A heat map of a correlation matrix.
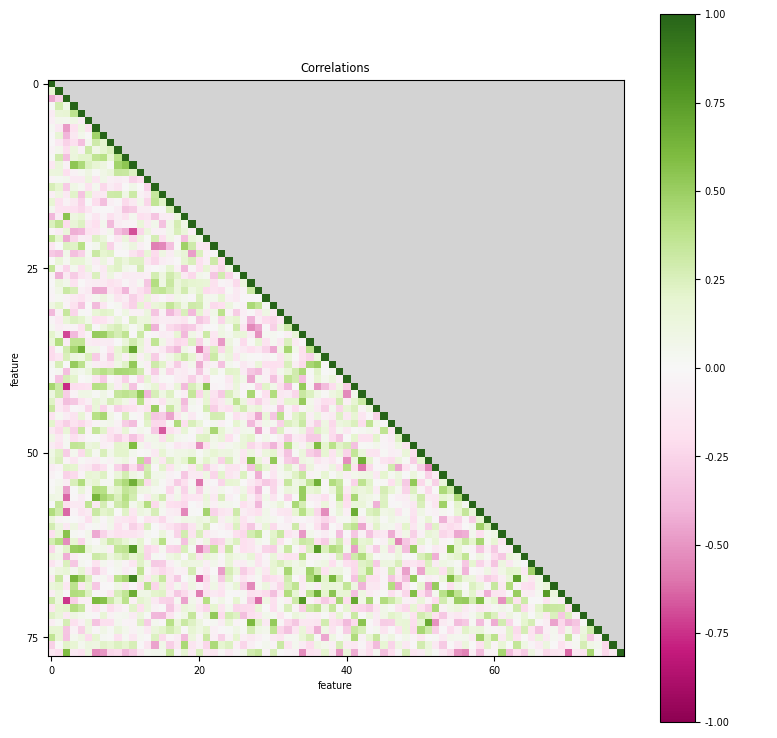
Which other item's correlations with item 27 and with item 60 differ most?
73
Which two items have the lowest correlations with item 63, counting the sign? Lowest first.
20, 41
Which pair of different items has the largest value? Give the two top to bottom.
11, 67
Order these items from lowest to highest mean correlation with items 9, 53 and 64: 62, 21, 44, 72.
44, 72, 21, 62
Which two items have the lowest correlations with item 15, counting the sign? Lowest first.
47, 22
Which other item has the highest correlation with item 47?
22
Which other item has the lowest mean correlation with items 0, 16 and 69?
31
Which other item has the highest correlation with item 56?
6
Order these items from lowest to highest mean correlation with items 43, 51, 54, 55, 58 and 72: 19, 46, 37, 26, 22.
37, 26, 22, 46, 19
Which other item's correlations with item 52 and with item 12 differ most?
42
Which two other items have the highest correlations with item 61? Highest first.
2, 77
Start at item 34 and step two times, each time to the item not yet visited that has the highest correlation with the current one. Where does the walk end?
41
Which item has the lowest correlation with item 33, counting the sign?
27
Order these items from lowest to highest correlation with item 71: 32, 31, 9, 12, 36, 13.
12, 9, 31, 13, 32, 36
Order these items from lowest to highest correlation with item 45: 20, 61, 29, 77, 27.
77, 27, 61, 20, 29
